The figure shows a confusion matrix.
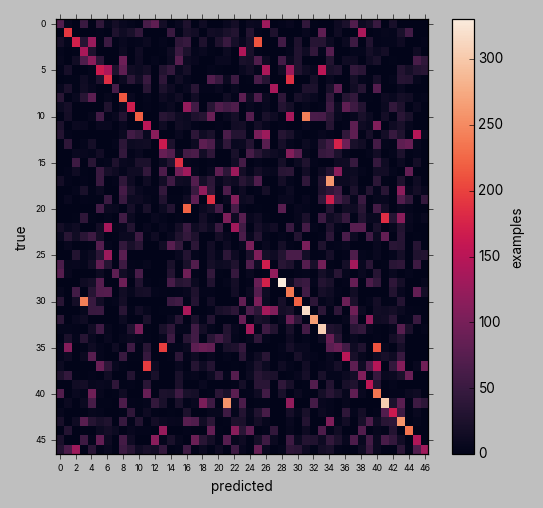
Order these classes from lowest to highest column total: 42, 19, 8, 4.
42, 4, 19, 8
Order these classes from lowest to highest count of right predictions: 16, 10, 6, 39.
16, 39, 6, 10
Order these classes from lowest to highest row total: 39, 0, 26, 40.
39, 0, 40, 26
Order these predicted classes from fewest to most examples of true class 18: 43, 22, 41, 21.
22, 41, 21, 43
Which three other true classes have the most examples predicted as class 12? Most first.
45, 0, 41
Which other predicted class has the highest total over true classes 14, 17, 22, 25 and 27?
34
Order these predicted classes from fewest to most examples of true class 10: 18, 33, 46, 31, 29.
46, 18, 33, 29, 31
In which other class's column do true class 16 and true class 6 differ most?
29
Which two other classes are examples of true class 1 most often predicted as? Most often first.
38, 33
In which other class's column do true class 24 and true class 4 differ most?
31
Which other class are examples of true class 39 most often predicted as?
32
